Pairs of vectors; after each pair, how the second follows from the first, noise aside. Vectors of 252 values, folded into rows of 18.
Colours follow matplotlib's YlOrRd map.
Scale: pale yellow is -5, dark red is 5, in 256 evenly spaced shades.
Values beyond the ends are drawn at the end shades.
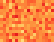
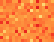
reversed, partly zeroed.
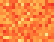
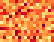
wrapped around, negated, scaled up.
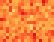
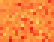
reversed, partly zeroed.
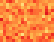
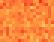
reversed, shrunk.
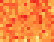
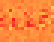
reversed, partly zeroed.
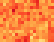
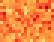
wrapped around.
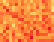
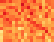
reversed.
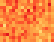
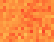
wrapped around, negated, shrunk.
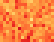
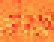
reversed, partly zeroed.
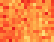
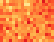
reversed.
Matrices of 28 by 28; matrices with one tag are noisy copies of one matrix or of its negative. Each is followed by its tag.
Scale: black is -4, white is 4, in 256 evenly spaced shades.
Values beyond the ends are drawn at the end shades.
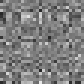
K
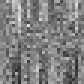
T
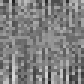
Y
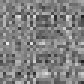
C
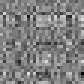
C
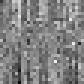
T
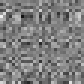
K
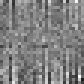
Y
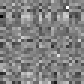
K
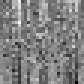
T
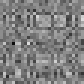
C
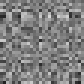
K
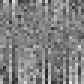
Y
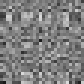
K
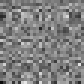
K
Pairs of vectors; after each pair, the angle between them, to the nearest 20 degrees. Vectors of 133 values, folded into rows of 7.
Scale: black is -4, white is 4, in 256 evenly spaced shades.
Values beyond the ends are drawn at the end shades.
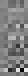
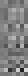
20 degrees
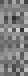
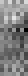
140 degrees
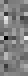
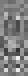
100 degrees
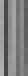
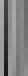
20 degrees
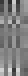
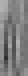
100 degrees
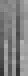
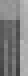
40 degrees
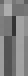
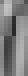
20 degrees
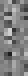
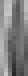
100 degrees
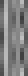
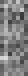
60 degrees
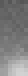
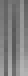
60 degrees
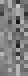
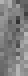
40 degrees
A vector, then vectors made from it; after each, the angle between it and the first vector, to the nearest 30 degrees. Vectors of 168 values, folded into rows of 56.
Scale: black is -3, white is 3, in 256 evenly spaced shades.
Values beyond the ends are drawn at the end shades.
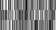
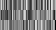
90 degrees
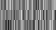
120 degrees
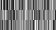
150 degrees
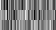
150 degrees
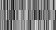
150 degrees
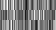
30 degrees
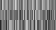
90 degrees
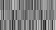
90 degrees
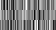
150 degrees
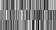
120 degrees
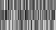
60 degrees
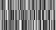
90 degrees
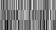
120 degrees
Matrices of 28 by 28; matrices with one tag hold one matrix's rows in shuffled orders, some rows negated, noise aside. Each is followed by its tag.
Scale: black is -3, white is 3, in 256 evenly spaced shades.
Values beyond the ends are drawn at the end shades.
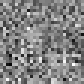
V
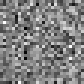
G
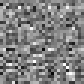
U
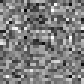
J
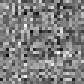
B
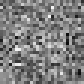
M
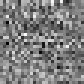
B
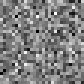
G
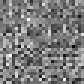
V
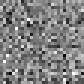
V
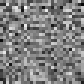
J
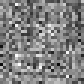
M
